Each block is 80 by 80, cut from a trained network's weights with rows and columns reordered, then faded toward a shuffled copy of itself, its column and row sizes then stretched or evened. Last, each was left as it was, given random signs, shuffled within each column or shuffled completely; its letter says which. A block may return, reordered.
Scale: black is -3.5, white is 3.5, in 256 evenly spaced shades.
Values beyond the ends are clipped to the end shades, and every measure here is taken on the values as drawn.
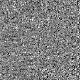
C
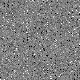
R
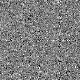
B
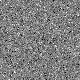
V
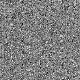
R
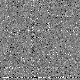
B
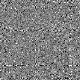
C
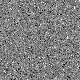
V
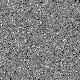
V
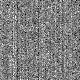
R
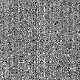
C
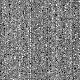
R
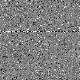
B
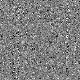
C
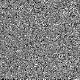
B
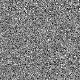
B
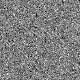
R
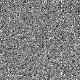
B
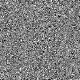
B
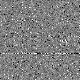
C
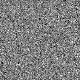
R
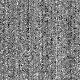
R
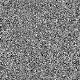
B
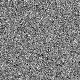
V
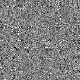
C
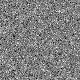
V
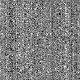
C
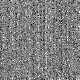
C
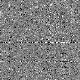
C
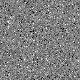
R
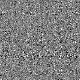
B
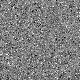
V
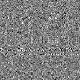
C
